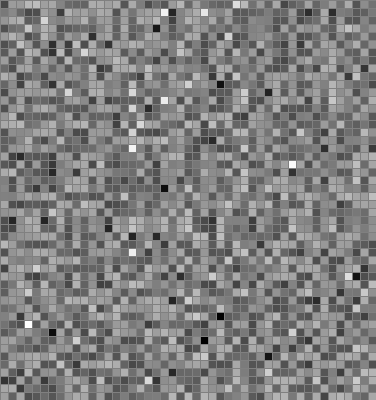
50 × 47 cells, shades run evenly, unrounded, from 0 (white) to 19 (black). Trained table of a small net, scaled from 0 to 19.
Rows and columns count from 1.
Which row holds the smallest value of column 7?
27
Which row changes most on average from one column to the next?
6
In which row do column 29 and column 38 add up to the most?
32
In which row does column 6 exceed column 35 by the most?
48
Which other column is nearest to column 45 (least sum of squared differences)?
47
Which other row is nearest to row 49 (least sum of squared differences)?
22
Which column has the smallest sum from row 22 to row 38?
3
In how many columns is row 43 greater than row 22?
23
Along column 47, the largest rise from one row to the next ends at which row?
46
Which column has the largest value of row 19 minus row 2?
21
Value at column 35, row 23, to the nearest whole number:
6
